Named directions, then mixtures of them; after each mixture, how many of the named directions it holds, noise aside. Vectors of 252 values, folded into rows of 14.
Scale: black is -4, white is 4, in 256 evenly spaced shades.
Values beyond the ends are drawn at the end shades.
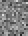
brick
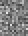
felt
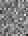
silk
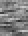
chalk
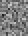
three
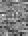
two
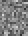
one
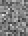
four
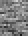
two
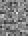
three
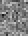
four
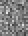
one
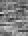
one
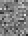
three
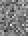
four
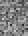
four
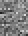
two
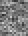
three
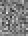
one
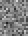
four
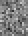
three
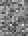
two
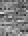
two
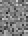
four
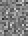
three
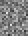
two
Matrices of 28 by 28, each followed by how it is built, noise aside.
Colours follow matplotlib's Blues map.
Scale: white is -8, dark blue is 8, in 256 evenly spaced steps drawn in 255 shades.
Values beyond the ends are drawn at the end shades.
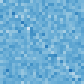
diagonal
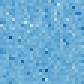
sparse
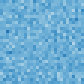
noise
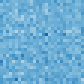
low rank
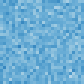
noise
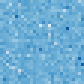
sparse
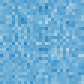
low rank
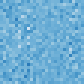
uneven columns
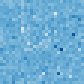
sparse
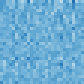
low rank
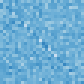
diagonal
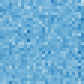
uneven columns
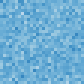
noise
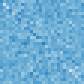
diagonal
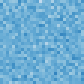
noise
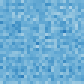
blocks
